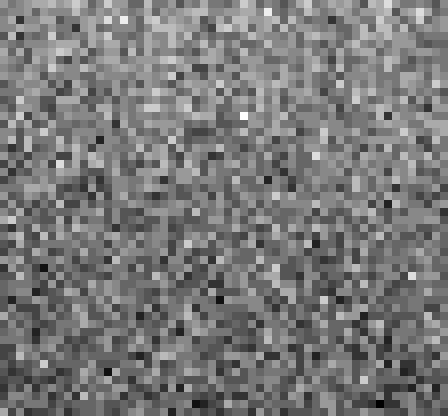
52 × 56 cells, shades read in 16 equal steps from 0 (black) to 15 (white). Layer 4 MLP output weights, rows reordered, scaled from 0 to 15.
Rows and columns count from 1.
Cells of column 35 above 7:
23
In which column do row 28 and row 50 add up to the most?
2
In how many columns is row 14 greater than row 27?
29
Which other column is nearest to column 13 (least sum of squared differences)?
37
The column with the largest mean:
24
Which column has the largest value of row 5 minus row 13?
7
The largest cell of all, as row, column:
15, 31
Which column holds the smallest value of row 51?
48
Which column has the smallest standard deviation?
56
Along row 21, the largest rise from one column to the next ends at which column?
8
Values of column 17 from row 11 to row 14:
8 10 7 7
